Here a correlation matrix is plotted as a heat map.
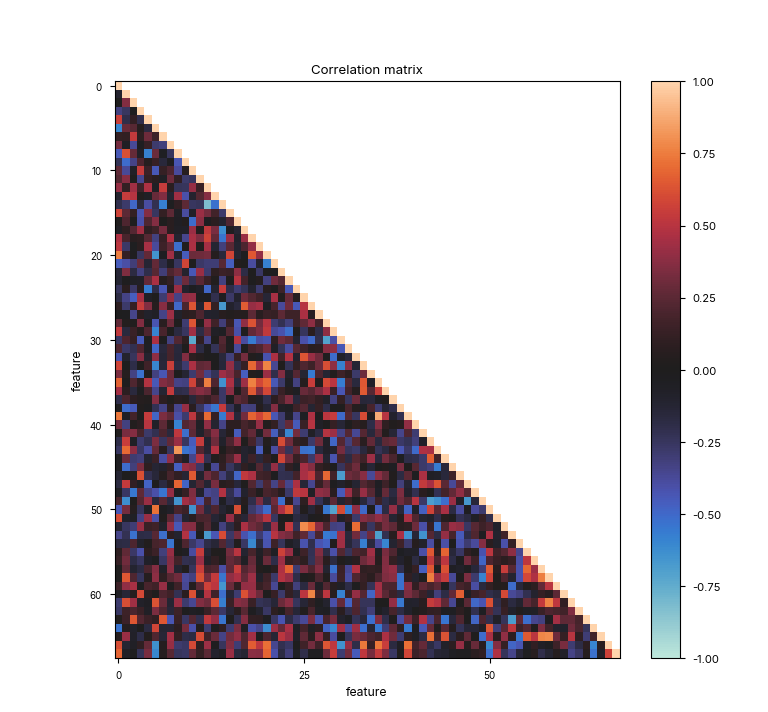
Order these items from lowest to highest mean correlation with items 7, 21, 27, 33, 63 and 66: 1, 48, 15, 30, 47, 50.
30, 50, 1, 47, 15, 48
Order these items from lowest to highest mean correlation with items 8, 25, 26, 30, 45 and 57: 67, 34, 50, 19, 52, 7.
67, 34, 19, 7, 50, 52
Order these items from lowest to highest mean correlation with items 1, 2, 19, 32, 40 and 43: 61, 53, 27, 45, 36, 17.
53, 45, 27, 36, 17, 61
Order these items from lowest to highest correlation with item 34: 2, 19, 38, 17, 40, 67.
17, 2, 40, 19, 38, 67
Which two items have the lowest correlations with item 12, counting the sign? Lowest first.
14, 53
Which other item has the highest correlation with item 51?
0
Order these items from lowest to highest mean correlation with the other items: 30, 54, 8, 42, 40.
54, 30, 8, 40, 42
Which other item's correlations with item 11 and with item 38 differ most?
58
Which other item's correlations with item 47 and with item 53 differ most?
41
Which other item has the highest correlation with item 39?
35
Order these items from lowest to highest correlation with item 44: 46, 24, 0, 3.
3, 46, 0, 24
